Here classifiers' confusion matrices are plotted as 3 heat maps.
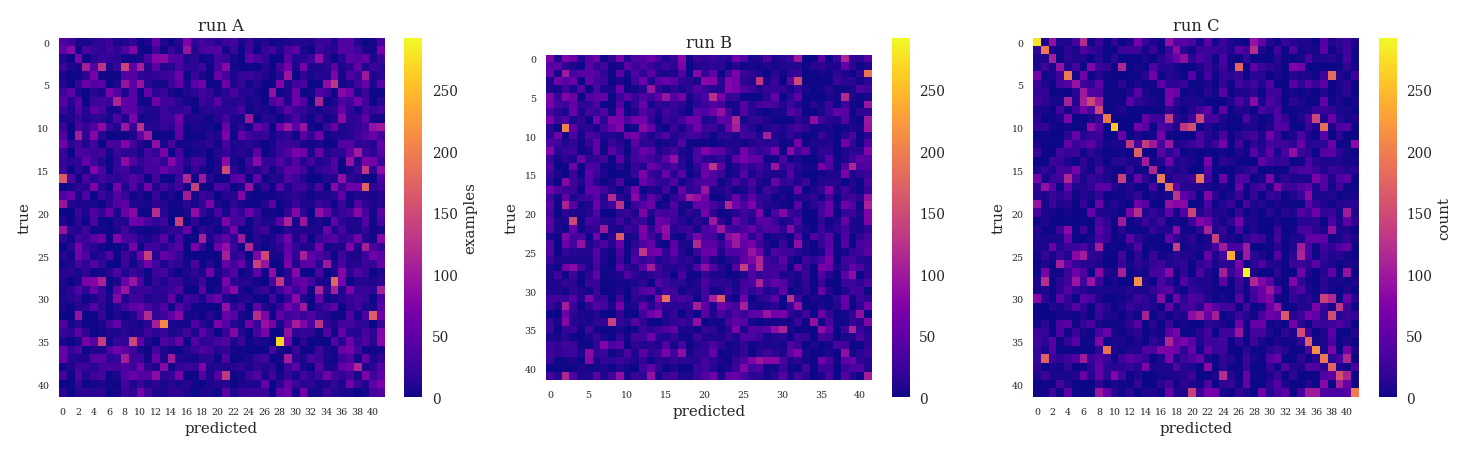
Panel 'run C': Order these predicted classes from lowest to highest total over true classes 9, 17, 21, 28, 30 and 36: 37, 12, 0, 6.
12, 6, 0, 37
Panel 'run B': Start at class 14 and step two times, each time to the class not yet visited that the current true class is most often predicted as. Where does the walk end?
3
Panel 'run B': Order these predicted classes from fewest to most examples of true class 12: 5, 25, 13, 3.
5, 3, 13, 25
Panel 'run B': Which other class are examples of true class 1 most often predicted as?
17
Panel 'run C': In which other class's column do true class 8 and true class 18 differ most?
35
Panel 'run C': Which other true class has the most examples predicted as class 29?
28
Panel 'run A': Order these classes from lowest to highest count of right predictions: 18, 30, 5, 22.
18, 5, 22, 30
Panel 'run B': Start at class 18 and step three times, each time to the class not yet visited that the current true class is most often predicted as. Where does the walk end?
19
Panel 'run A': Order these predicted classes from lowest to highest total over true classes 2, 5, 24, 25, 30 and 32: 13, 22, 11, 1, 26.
1, 22, 13, 26, 11
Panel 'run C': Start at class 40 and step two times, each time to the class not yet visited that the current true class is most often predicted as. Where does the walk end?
24
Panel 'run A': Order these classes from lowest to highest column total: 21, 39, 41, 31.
31, 39, 41, 21
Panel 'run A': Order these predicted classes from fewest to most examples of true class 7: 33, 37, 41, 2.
41, 37, 2, 33
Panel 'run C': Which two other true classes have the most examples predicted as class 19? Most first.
10, 2
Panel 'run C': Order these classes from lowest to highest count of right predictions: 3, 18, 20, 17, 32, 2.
3, 2, 18, 20, 32, 17
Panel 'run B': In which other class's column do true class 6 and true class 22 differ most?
7
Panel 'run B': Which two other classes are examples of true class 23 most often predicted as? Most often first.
9, 24
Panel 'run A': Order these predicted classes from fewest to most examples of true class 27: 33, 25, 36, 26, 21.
26, 21, 33, 25, 36
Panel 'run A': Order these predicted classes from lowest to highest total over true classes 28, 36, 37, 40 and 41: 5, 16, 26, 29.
16, 26, 5, 29
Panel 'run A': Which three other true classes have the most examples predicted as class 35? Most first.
28, 5, 29
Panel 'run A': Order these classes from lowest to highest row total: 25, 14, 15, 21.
21, 15, 14, 25
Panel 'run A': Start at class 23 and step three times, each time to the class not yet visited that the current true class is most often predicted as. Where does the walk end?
0
